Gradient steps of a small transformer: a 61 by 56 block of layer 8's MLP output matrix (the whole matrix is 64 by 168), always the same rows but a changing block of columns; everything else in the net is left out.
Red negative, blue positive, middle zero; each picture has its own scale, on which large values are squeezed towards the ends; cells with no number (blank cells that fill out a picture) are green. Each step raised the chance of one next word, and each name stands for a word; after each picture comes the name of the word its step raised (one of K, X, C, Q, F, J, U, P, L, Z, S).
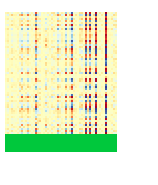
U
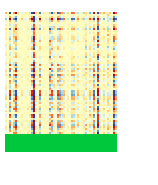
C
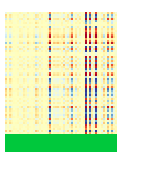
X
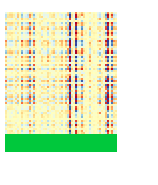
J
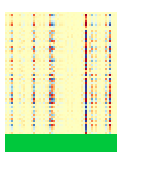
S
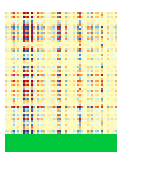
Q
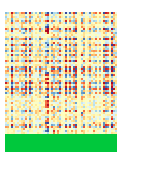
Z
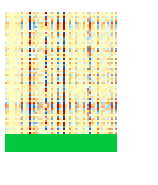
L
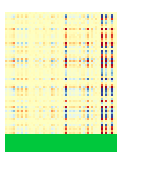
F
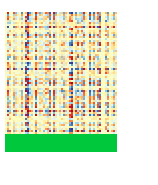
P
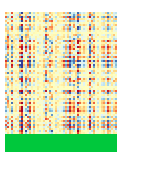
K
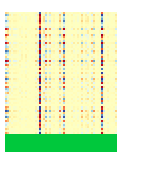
F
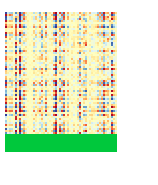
P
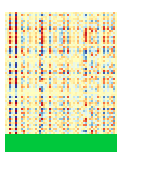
U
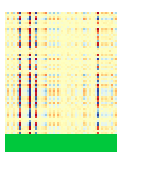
C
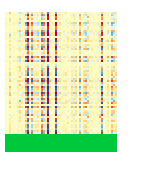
S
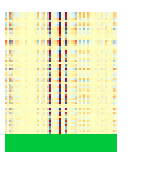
J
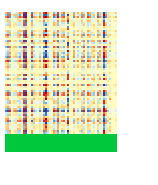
K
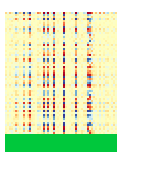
C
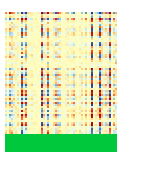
C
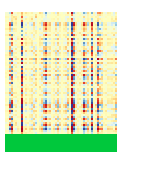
L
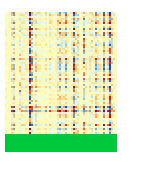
F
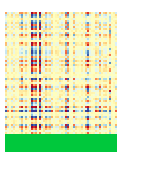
F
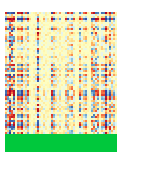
C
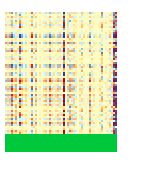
X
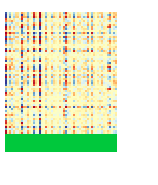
Q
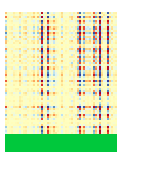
Q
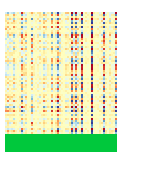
X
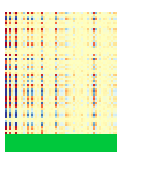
C
